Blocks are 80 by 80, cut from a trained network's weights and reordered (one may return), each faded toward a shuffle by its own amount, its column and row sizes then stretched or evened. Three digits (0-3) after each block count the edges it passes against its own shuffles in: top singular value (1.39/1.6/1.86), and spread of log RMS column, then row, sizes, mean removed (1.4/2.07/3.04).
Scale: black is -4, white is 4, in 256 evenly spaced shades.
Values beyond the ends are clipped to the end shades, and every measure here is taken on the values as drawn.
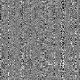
3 3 1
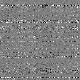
1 1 3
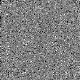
0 1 1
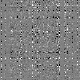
1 3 2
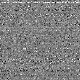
1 0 2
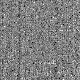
1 0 1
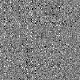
2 2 1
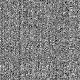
1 0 1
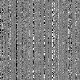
3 3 0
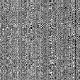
3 2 1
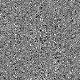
0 2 0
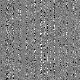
0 3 0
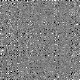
0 2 2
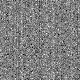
1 0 0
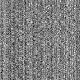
3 1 0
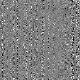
0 3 0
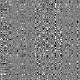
3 3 2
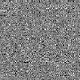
2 2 2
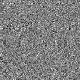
2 0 1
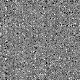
0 1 1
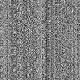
3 1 0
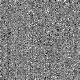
0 1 0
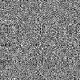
2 1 1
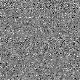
0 0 2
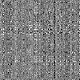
3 2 2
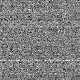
2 0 1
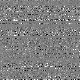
0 0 3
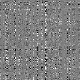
3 3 2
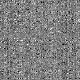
1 0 2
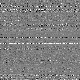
2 0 3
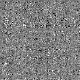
0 1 2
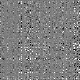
1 3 2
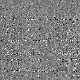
0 1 2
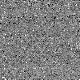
0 0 1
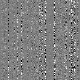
1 3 0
